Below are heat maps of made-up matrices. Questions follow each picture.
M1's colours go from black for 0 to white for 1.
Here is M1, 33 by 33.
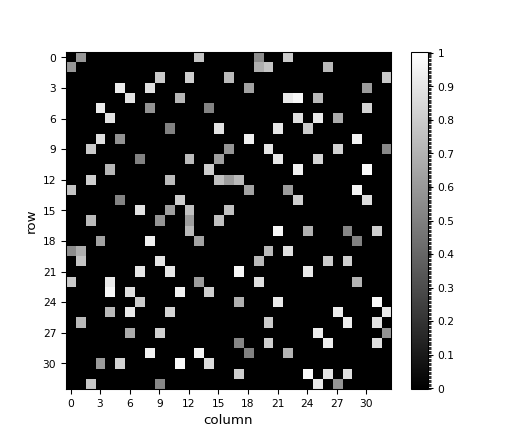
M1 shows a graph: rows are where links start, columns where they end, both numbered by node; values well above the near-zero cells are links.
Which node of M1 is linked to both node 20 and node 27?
node 9
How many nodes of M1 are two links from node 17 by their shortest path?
7
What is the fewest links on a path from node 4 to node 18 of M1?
3
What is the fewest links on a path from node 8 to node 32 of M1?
5
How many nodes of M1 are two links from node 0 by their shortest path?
5
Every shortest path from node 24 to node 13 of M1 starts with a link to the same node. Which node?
node 31
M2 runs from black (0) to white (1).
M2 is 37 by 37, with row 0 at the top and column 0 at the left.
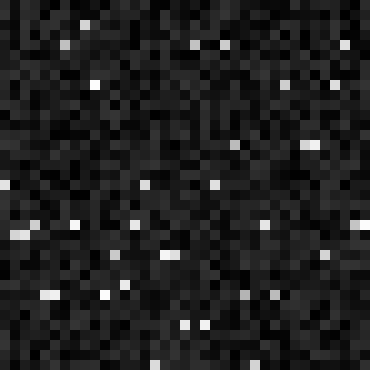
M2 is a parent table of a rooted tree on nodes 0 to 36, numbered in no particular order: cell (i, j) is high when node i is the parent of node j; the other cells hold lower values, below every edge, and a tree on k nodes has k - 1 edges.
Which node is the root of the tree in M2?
29
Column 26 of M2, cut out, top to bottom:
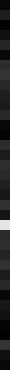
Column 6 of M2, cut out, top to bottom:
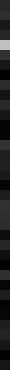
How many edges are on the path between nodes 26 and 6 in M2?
3
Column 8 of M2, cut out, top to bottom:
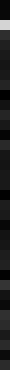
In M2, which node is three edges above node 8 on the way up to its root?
14
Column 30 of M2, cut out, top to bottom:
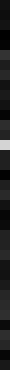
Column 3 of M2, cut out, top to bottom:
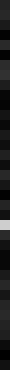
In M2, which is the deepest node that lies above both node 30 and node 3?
22
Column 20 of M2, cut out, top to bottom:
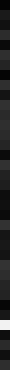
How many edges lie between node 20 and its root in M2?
6
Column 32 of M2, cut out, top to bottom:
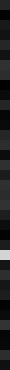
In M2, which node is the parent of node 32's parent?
36
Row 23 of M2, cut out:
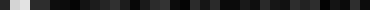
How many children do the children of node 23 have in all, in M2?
1
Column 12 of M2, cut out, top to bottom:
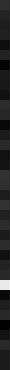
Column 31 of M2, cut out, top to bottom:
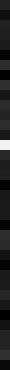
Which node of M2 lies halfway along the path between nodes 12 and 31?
2
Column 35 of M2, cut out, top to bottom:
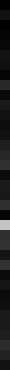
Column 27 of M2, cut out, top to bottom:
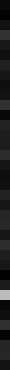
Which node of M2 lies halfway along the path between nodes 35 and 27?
4
